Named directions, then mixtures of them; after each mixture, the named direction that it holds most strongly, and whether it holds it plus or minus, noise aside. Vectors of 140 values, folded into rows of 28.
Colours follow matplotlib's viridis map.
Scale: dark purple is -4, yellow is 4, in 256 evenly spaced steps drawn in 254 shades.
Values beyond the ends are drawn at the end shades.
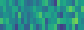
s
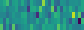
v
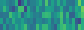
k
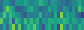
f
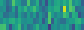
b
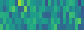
k, minus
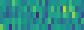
b, plus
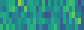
k, minus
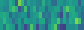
k, minus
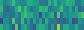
f, minus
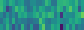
f, minus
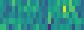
b, plus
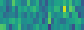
b, plus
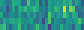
b, plus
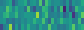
b, minus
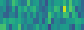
b, plus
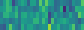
b, minus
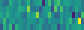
v, minus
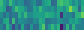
f, minus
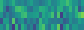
f, minus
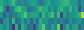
f, minus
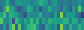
f, plus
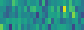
b, plus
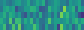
f, plus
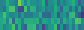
k, minus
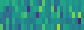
v, plus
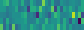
v, plus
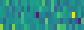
v, plus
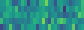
b, minus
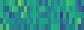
k, minus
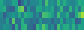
k, plus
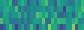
s, plus
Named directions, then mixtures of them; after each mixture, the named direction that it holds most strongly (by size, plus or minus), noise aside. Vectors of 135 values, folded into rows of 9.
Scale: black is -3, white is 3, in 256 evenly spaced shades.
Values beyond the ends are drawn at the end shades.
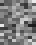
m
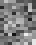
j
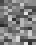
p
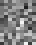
p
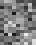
j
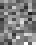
j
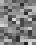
p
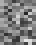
p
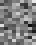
m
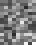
m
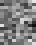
m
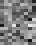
m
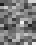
m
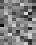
p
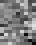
m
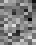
j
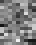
p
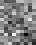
j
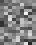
p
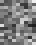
m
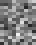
m
